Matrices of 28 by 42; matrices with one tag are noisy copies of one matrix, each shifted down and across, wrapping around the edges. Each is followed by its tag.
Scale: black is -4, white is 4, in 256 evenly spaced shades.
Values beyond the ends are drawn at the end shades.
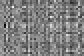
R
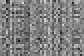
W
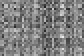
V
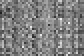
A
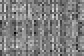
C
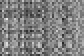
A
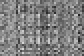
A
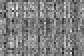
C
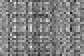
A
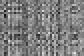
W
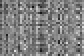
R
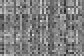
C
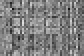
C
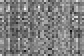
A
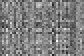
W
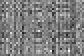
W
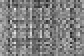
A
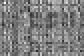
C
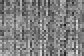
C
